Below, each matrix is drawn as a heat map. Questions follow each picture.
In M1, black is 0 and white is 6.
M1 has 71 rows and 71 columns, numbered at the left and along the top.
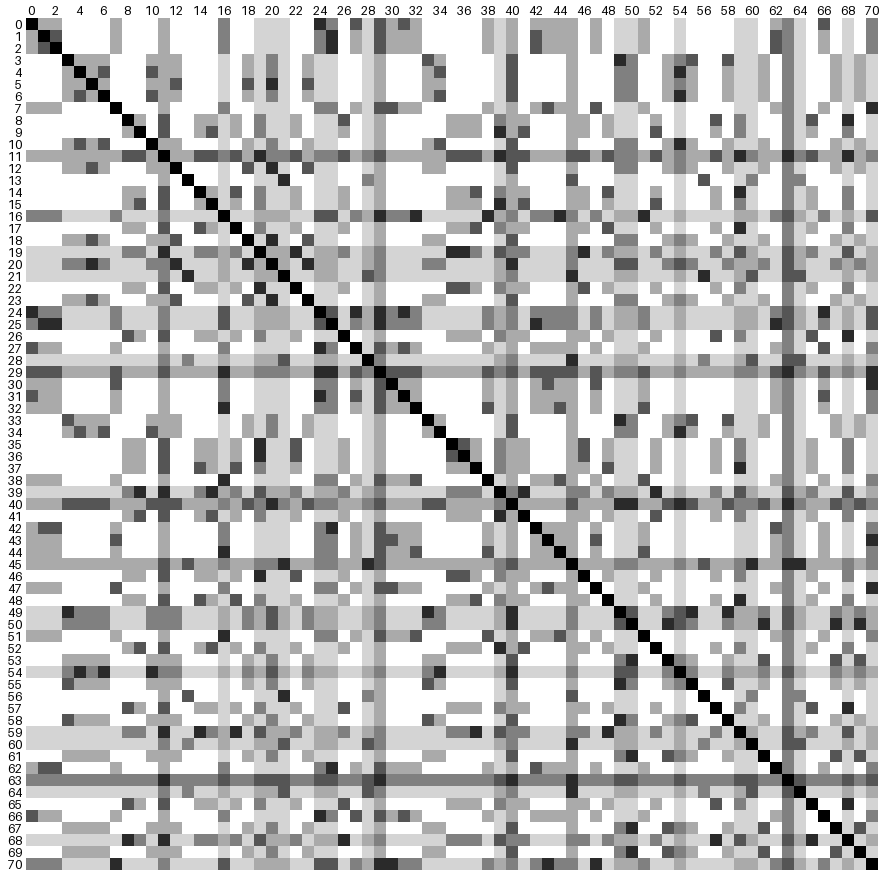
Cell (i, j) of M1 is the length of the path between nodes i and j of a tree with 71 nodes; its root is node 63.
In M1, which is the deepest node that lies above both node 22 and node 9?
11
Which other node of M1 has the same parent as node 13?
56
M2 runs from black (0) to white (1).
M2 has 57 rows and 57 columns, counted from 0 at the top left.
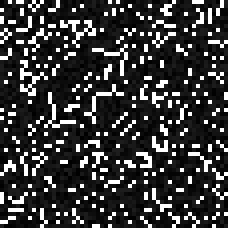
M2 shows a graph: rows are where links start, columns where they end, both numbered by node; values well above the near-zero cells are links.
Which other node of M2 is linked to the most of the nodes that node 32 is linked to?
node 20
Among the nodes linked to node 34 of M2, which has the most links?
node 38
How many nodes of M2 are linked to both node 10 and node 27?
3
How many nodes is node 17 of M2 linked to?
6
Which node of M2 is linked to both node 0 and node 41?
node 2
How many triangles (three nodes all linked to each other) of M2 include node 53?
8
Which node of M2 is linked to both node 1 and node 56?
node 37
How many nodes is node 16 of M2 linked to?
9
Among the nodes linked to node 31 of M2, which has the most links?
node 40
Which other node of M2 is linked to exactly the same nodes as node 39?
node 19
